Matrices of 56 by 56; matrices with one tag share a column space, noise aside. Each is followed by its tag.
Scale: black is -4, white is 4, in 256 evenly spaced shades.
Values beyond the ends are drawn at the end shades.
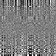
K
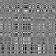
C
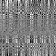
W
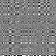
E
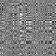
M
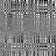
W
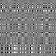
C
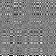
E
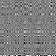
E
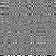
E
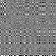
E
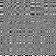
E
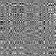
M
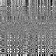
K
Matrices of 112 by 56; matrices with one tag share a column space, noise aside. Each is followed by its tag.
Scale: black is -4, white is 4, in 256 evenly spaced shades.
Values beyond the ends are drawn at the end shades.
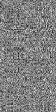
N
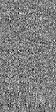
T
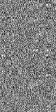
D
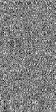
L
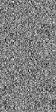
L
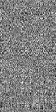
T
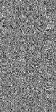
N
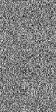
D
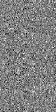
D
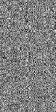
N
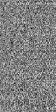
L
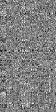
T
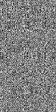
N
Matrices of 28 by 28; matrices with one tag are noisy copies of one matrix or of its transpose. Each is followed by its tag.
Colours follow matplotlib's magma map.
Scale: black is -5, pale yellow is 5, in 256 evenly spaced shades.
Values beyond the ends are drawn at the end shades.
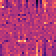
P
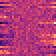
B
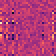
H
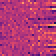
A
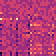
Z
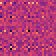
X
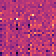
Z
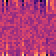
B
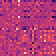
Z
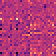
Z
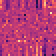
P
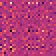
X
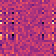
H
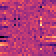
P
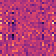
H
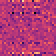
H
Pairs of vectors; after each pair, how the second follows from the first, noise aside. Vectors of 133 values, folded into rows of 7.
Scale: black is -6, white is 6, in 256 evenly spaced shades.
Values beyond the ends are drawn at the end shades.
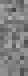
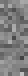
sign-scrambled.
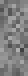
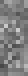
reversed, negated.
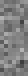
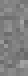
negated, shrunk.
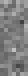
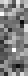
scaled up.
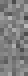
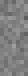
shrunk.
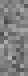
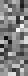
wrapped around, scaled up.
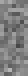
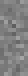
wrapped around, negated, shrunk.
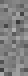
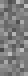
reversed, negated.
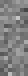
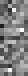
wrapped around, scaled up.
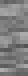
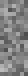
sign-scrambled.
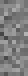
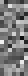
reversed, scaled up.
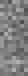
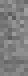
negated, shrunk.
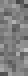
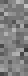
sign-scrambled.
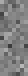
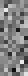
reversed, scaled up.
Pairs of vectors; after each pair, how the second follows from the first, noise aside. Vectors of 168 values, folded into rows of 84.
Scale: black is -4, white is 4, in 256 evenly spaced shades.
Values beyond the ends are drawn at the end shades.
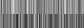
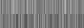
shrunk.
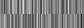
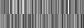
copied.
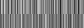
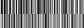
negated, scaled up.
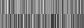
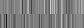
wrapped around, negated, partly zeroed.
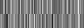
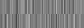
wrapped around, negated, shrunk.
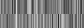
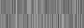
shrunk.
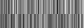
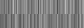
shrunk.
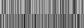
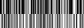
negated, scaled up.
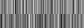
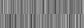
wrapped around, shrunk.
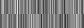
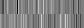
negated, partly zeroed.
